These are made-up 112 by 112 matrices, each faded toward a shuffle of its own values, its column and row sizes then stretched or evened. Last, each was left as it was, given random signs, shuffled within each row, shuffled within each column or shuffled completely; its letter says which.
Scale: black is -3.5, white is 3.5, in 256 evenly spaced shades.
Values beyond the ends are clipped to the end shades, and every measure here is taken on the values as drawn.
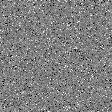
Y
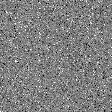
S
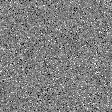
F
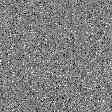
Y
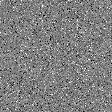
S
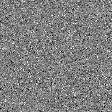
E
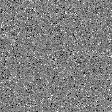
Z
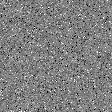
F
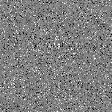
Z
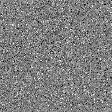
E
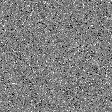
F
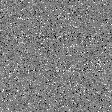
Y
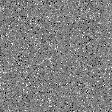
E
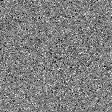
Y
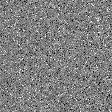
S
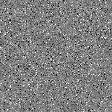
Z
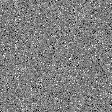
S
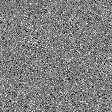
Y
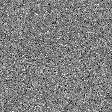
F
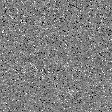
E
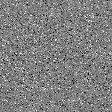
Y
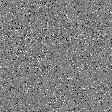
Y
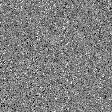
S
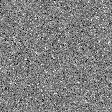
F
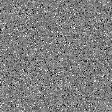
E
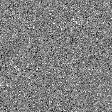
E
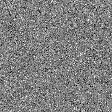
S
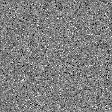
E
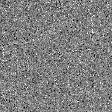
E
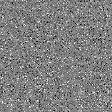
Z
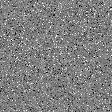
F
